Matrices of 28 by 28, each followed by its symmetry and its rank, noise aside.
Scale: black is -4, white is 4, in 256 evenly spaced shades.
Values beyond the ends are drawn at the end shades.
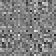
antisymmetric, rank four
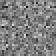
no symmetry, rank four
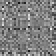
antisymmetric, rank four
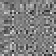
antisymmetric, rank four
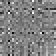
no symmetry, rank three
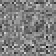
no symmetry, rank four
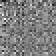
no symmetry, rank five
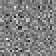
antisymmetric, rank four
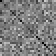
symmetric, rank five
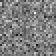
no symmetry, rank five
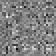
no symmetry, rank four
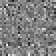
antisymmetric, rank four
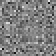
symmetric, rank five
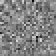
symmetric, rank five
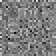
symmetric, rank four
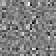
no symmetry, rank three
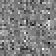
antisymmetric, rank four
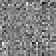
antisymmetric, rank four
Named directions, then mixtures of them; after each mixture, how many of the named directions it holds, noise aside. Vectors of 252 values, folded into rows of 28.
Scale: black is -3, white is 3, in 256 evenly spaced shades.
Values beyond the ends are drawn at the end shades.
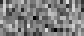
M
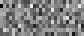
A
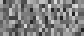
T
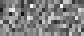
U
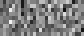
two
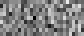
four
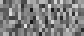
one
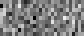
two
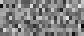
one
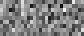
two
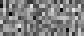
four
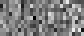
four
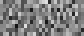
one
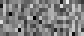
three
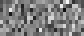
three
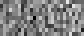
four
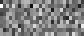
one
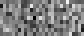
four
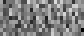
one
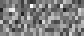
one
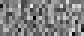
four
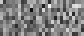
two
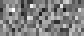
one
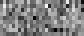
one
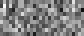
four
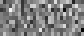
two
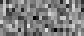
one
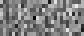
two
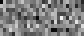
three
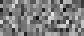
three
